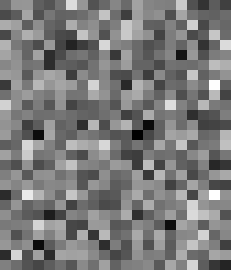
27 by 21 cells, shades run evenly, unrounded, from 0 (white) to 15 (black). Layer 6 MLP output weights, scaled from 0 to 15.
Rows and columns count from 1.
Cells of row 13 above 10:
7
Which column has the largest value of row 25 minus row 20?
4
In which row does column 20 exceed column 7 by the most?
17
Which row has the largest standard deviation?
20
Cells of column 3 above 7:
17
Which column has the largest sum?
11
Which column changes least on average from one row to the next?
6
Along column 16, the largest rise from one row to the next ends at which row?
23
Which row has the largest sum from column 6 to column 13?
14
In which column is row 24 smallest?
19
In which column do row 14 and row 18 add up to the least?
21
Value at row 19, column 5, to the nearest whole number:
7
